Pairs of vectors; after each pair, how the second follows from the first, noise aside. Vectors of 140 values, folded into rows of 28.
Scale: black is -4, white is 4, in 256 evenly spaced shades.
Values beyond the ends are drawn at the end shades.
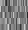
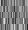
shuffled.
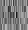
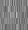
negated, shrunk.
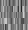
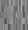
negated, shrunk.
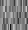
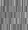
negated, shrunk.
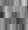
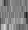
reversed, partly zeroed.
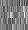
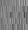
negated, shrunk.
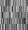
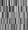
shuffled.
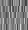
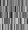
wrapped around, negated.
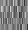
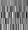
wrapped around, negated.
